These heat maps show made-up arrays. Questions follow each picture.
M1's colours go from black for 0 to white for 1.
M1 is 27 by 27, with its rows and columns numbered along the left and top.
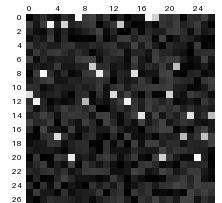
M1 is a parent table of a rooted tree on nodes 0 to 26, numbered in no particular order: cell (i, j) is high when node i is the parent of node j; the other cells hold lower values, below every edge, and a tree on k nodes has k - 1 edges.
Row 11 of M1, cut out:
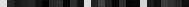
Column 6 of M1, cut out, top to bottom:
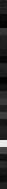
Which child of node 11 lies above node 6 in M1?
20
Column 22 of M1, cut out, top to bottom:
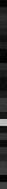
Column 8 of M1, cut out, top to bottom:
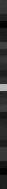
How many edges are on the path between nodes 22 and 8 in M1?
5
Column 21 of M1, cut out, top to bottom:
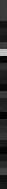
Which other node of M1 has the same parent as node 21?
9
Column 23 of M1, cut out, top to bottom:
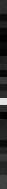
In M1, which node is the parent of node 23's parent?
12
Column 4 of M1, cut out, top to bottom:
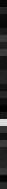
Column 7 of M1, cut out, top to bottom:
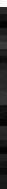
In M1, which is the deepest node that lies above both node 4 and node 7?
0
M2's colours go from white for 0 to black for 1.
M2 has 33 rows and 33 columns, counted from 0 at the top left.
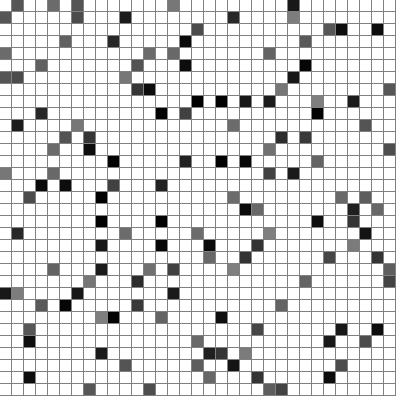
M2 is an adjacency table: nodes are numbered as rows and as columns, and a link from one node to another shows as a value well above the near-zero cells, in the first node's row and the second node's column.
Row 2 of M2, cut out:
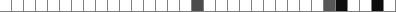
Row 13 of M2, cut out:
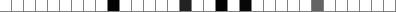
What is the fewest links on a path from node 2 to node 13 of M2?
4
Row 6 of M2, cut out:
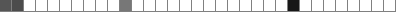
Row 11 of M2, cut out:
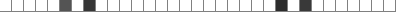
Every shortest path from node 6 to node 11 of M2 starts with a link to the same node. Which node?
node 0
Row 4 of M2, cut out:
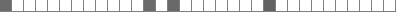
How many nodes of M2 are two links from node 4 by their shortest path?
7
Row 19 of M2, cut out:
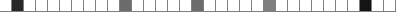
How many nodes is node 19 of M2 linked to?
5
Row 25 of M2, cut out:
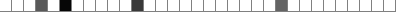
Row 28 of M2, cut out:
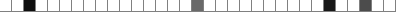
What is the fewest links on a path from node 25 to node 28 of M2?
6
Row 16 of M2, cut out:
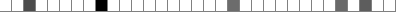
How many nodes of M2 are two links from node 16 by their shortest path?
9
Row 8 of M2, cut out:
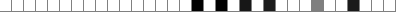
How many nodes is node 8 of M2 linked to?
6
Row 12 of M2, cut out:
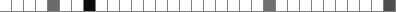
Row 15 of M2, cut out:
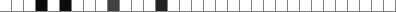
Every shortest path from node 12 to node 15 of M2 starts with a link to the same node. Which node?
node 7
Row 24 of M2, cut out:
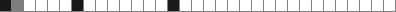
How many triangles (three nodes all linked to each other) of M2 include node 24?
4
